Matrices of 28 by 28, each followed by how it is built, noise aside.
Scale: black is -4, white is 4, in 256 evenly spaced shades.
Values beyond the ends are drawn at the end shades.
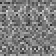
repeating columns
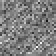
Hankel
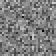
noise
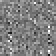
uneven columns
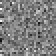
uneven columns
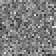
noise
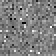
sparse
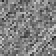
Hankel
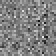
uneven columns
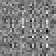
low rank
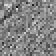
Hankel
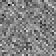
Toeplitz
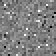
sparse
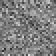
Toeplitz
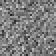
Hankel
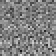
repeating columns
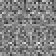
repeating columns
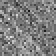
Toeplitz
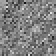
Hankel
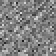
Hankel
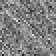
Toeplitz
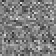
repeating columns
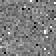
sparse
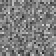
repeating columns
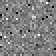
sparse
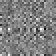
low rank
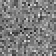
noise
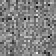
low rank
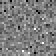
sparse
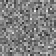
noise
